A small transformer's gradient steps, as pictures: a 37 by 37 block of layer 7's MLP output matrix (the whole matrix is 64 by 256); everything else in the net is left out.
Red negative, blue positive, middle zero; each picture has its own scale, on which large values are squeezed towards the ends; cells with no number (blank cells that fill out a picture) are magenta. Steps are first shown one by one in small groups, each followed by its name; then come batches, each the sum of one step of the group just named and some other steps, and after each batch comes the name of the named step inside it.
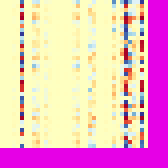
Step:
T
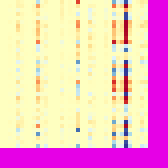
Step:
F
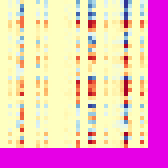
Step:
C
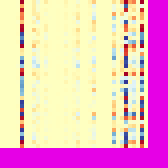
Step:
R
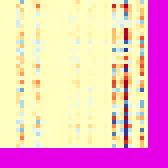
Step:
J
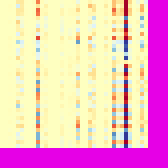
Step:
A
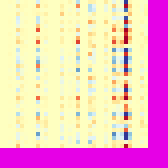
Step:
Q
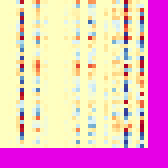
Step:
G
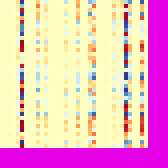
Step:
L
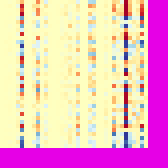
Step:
A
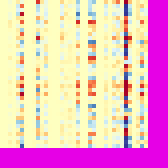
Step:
C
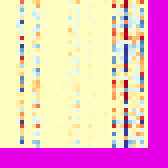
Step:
J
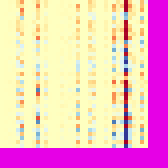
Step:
A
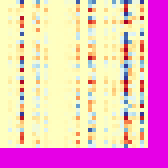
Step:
T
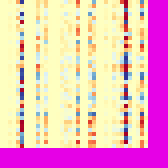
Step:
L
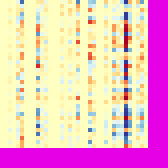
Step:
Q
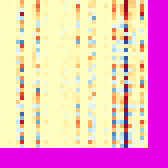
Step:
A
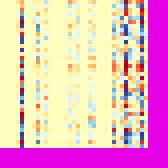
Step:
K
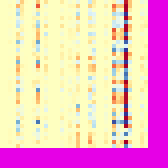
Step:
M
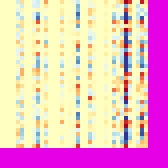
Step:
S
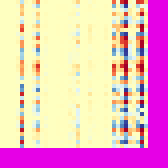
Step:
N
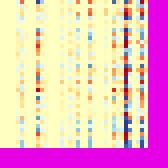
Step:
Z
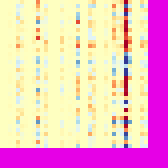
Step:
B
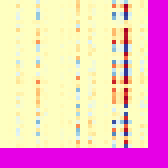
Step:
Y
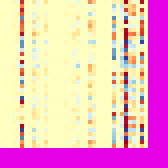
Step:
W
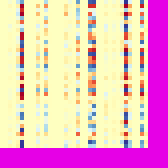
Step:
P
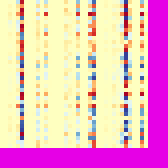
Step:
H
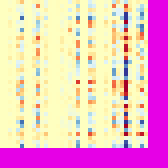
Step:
B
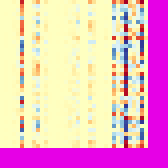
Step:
W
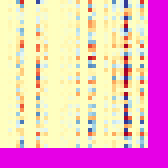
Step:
Z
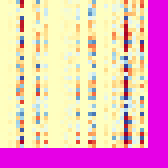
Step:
W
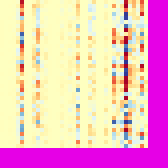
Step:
Y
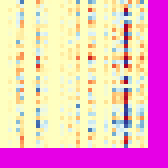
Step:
M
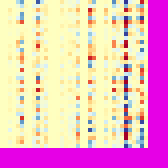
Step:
Z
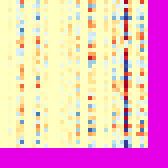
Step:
S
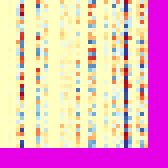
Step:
P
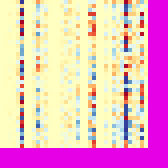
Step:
W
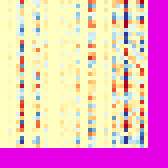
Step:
S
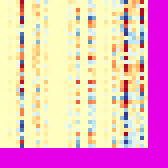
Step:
K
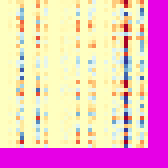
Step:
B
